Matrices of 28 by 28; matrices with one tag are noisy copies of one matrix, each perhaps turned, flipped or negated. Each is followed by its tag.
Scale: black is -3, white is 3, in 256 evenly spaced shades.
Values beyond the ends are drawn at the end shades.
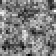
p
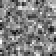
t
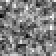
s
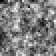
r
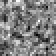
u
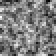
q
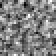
t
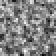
t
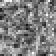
q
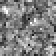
p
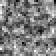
q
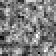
u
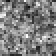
s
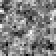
p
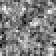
p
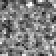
t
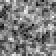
s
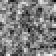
q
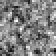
u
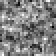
s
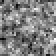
s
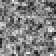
t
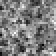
r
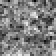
r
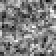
s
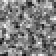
t
